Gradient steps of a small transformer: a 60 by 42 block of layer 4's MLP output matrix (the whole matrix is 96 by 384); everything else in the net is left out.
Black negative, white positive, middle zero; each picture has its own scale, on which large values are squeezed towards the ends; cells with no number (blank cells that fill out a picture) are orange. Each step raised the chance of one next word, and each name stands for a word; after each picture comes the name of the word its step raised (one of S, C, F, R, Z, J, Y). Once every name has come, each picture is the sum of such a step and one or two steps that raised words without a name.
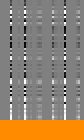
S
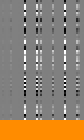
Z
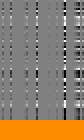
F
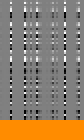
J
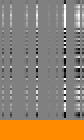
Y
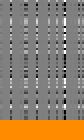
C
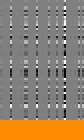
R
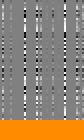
Y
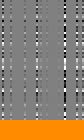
F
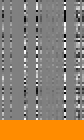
Z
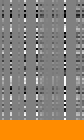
C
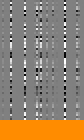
R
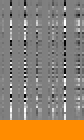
S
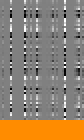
R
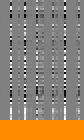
Z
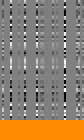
F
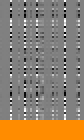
S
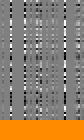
C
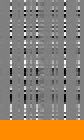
R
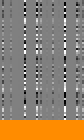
C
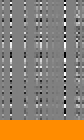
S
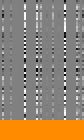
Y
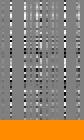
Y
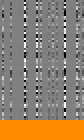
F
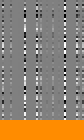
C
